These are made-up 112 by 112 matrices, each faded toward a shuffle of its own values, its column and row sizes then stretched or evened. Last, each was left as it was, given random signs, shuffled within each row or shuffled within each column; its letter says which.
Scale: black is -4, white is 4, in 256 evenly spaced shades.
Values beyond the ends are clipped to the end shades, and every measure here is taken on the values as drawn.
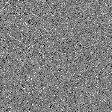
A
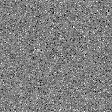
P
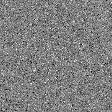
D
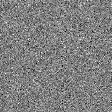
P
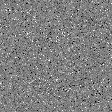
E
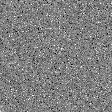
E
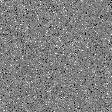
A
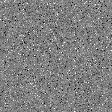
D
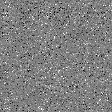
P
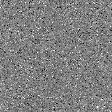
A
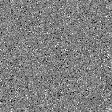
P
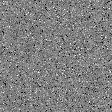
D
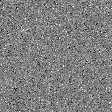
E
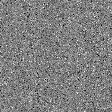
D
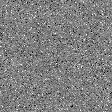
E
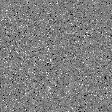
P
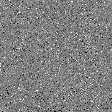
A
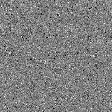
P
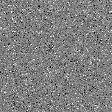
A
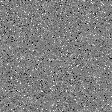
E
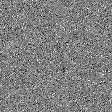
E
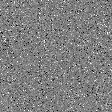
D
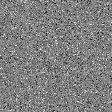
A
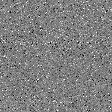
E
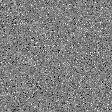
E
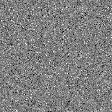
P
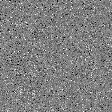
A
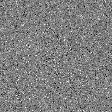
A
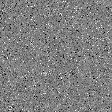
A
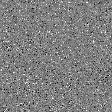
A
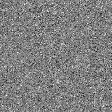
P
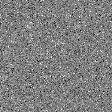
P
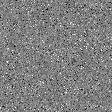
E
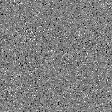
P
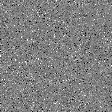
A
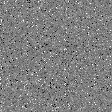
D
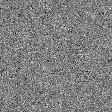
E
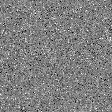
E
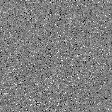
A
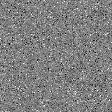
P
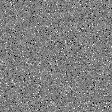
A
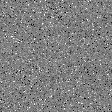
E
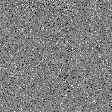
P
